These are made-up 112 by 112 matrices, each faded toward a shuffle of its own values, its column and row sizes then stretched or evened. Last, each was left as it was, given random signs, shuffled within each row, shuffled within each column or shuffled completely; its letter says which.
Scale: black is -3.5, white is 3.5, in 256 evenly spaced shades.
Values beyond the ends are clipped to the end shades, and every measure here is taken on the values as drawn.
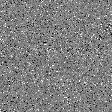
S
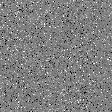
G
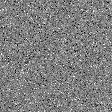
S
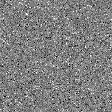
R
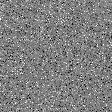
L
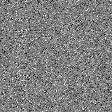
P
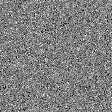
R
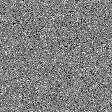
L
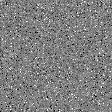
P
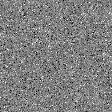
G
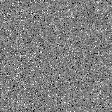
R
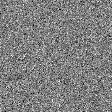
G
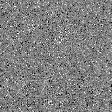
R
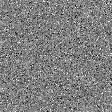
S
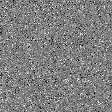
P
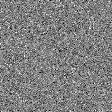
R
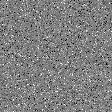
S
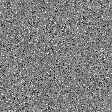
G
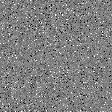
R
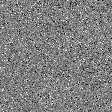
L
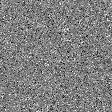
L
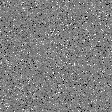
L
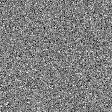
S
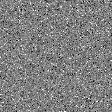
P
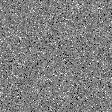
G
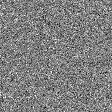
S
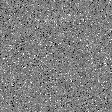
L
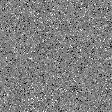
P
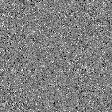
R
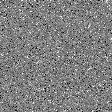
S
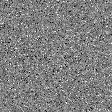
L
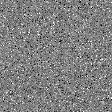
P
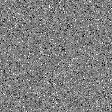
R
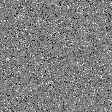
L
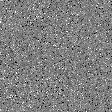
G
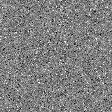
G
